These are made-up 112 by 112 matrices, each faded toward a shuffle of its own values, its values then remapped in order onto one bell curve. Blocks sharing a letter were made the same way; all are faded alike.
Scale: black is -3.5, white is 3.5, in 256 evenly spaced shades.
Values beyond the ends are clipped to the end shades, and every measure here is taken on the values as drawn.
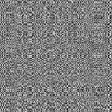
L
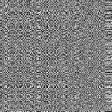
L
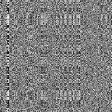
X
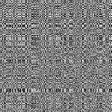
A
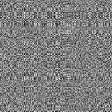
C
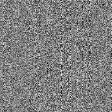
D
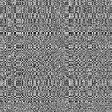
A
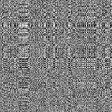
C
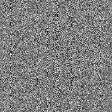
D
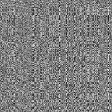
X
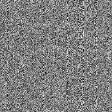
D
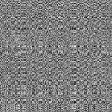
C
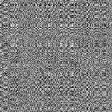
C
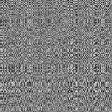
L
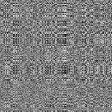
L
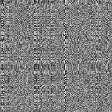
X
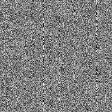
D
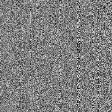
D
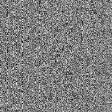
D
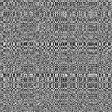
A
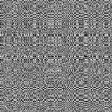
A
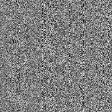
D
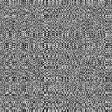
L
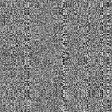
X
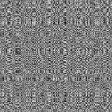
L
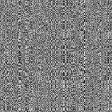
X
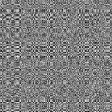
A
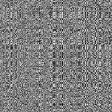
X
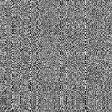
X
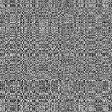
L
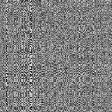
X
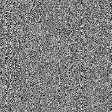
D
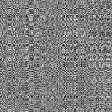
L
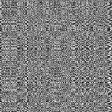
L
